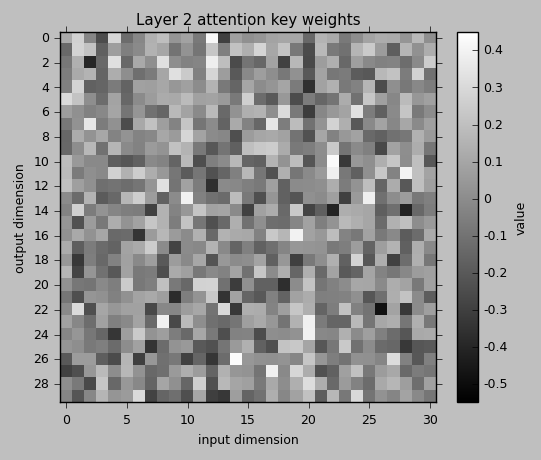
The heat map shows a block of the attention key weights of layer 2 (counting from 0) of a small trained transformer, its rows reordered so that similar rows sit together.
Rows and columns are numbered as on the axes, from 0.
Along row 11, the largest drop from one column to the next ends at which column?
23
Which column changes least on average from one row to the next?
3
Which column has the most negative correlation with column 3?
7
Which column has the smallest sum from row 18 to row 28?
4
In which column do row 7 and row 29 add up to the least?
13
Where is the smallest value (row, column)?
22, 26
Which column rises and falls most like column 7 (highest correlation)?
21
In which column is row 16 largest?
19
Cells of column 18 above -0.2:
28
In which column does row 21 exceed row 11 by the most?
12
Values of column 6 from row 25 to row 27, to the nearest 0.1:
0.1 -0.3 0
